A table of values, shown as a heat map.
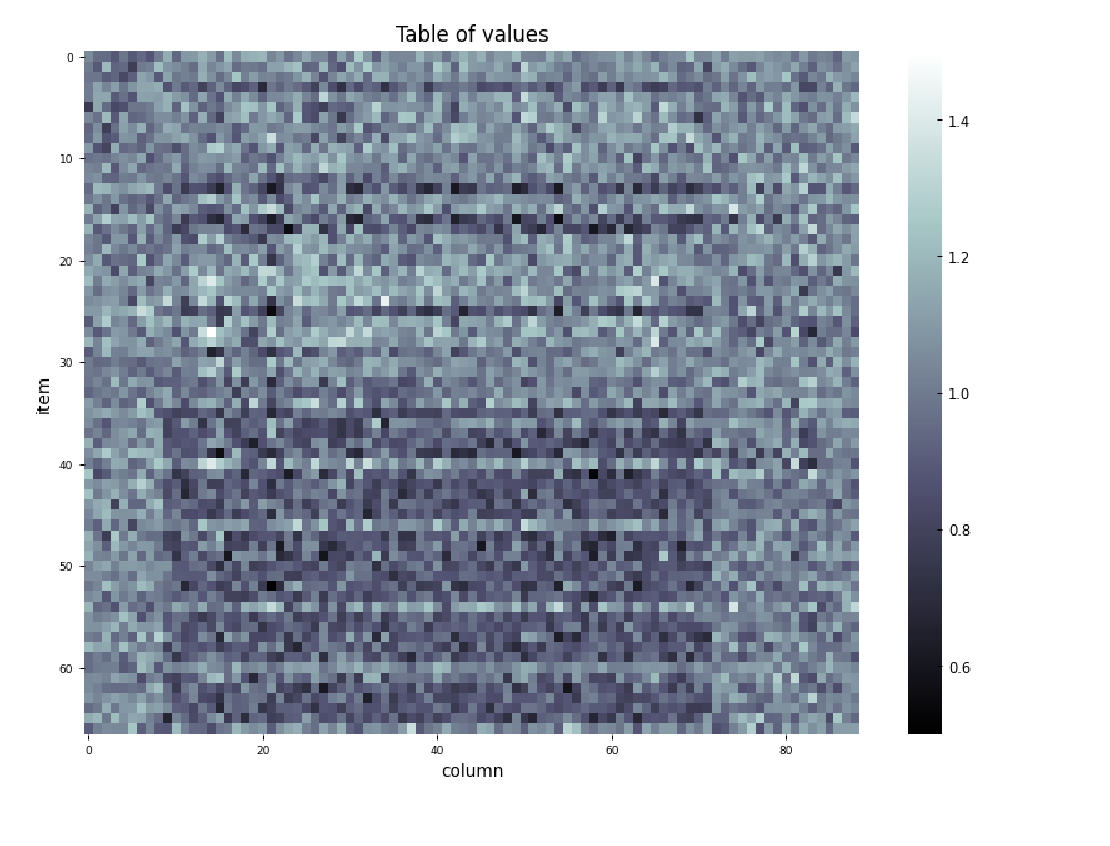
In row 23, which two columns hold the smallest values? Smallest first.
82, 68
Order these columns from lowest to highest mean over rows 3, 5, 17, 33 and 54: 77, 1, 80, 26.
26, 1, 80, 77
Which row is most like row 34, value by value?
20
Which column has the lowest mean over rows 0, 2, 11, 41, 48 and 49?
58
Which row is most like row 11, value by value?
19
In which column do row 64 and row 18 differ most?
15
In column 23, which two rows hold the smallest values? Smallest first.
17, 41
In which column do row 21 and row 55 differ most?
31
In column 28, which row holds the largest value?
28
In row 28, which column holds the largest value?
65
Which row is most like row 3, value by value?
56
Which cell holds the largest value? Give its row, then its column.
27, 14
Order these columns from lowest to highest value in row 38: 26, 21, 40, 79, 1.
40, 1, 21, 26, 79
